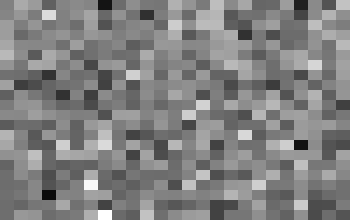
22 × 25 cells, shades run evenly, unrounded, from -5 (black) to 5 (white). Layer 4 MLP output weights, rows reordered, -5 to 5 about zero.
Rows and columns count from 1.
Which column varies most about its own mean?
8
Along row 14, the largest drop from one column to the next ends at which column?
19
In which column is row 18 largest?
15
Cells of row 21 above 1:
4
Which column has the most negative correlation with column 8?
25
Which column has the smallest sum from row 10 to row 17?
24
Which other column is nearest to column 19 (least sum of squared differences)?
14
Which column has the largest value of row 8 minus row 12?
18
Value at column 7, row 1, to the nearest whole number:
0
